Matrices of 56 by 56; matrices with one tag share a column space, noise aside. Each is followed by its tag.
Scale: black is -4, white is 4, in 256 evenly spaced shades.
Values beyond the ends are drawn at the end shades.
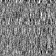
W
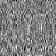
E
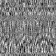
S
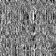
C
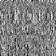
C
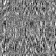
S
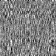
E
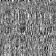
C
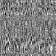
S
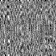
E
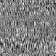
S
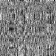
C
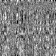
C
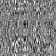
S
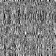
C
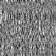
C
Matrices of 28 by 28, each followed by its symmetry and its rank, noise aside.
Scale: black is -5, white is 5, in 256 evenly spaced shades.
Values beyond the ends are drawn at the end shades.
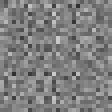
no symmetry, rank three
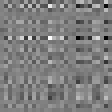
no symmetry, rank one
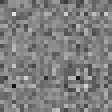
symmetric, rank three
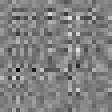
no symmetry, rank three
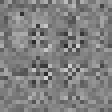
symmetric, rank three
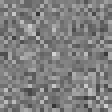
symmetric, rank three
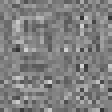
no symmetry, rank three
